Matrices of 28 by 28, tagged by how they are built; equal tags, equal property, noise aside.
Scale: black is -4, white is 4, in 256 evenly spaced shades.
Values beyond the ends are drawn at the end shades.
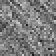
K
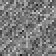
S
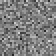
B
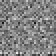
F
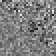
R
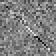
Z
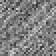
S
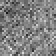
S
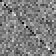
Z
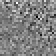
R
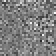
R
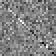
Z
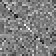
Z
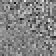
R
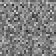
F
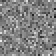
B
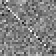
Z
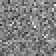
B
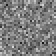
B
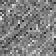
S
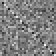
Z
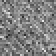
K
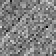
S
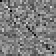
Z
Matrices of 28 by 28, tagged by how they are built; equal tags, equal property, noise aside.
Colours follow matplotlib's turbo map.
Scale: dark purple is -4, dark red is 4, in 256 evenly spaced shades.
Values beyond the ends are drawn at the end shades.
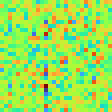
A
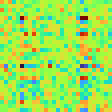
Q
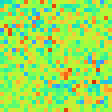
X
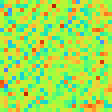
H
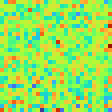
Q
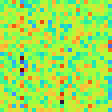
A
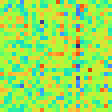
A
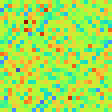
H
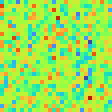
A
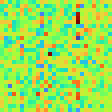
A
